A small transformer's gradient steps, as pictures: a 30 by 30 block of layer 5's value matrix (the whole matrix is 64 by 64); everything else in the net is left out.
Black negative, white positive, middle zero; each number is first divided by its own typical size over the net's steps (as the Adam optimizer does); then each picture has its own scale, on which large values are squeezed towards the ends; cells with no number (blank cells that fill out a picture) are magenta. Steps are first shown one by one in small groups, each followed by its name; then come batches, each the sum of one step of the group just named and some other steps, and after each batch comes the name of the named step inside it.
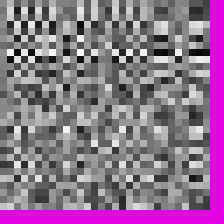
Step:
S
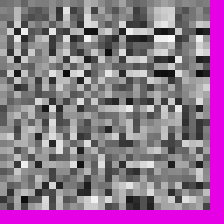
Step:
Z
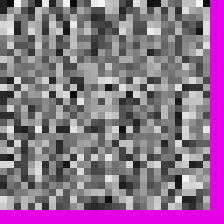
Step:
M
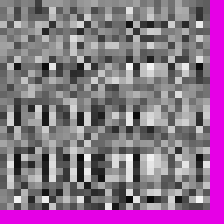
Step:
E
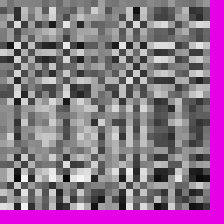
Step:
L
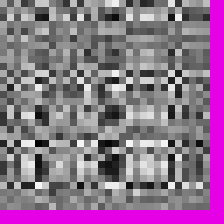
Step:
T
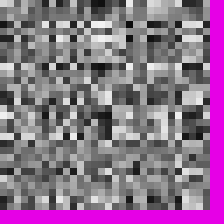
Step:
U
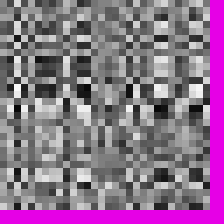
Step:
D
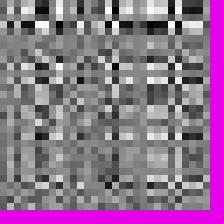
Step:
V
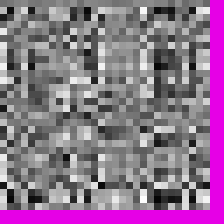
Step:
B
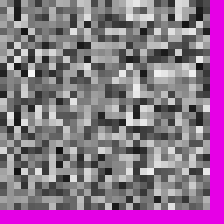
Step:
E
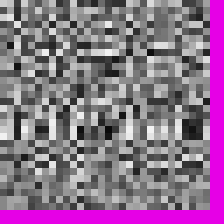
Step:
U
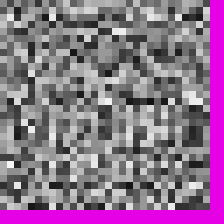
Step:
M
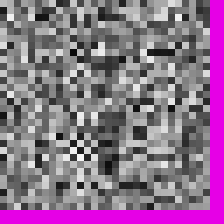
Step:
T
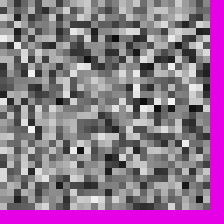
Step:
Z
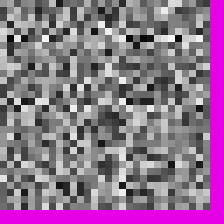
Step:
Z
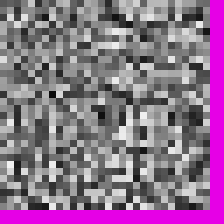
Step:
E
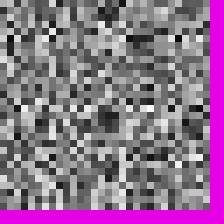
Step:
Z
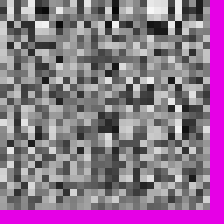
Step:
V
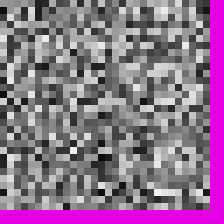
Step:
E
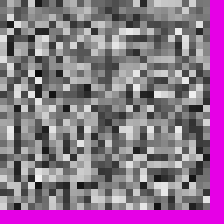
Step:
D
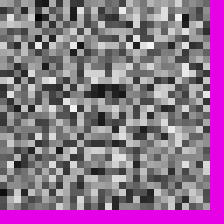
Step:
E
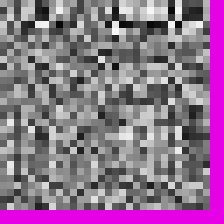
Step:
V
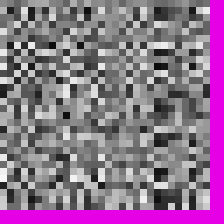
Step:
B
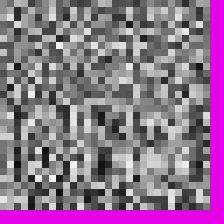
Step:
E
